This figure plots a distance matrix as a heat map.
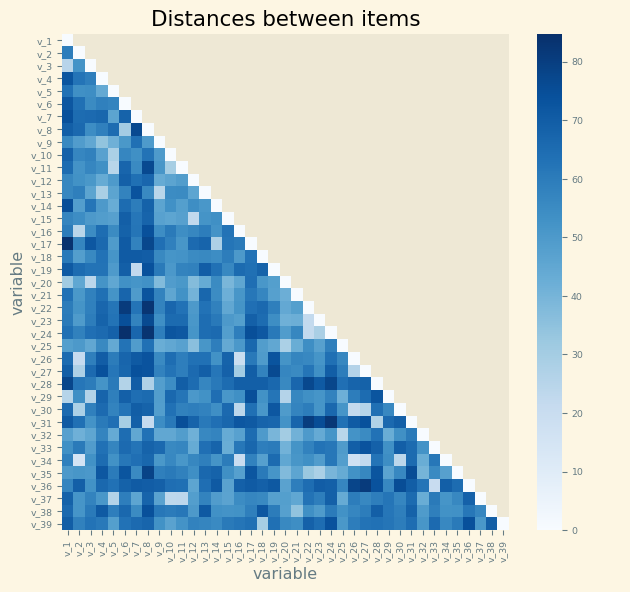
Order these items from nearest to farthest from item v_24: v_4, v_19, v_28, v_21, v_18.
v_21, v_19, v_4, v_18, v_28
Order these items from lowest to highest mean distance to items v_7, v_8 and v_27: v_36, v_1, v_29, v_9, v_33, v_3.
v_9, v_3, v_29, v_33, v_1, v_36
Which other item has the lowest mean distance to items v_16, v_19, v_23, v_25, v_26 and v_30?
v_34
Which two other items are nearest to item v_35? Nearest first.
v_23, v_22
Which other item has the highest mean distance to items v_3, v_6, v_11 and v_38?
v_24
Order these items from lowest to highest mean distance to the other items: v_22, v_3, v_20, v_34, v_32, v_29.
v_20, v_32, v_34, v_3, v_29, v_22
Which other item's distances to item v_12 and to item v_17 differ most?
v_15
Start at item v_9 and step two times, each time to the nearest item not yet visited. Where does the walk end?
v_4
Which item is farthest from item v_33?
v_27
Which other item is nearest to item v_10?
v_37
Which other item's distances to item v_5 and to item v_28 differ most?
v_11
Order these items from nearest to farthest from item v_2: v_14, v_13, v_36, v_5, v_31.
v_14, v_5, v_13, v_31, v_36
